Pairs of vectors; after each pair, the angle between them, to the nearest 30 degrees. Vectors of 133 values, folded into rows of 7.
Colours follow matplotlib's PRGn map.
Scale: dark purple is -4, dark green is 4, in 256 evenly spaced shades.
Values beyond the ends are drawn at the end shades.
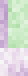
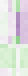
120 degrees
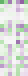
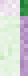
90 degrees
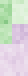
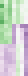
30 degrees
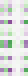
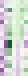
60 degrees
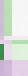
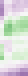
60 degrees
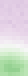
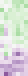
150 degrees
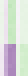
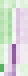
60 degrees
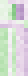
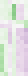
30 degrees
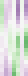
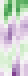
120 degrees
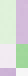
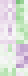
150 degrees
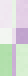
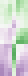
150 degrees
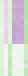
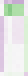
90 degrees
